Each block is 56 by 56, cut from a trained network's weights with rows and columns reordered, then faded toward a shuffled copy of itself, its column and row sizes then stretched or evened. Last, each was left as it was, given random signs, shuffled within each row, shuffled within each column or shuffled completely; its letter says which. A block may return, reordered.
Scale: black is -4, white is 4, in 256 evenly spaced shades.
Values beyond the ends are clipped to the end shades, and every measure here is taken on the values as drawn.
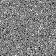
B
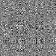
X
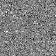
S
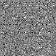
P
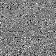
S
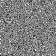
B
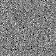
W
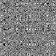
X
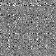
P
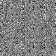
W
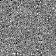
W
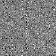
P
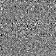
P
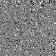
P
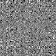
X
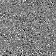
S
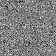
S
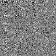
P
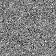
B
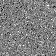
B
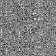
X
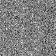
W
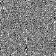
W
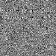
P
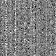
W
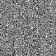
W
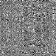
X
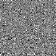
P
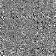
P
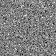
B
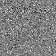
S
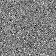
B
